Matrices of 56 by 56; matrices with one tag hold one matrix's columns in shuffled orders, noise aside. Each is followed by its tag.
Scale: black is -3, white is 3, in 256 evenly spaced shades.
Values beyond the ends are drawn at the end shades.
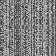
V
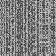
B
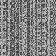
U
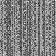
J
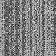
J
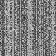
J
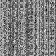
U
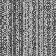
V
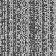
B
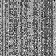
U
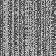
J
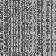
B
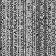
V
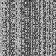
U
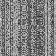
V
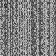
U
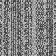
U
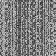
U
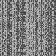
U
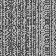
V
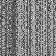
V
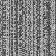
J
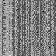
J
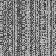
J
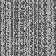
U
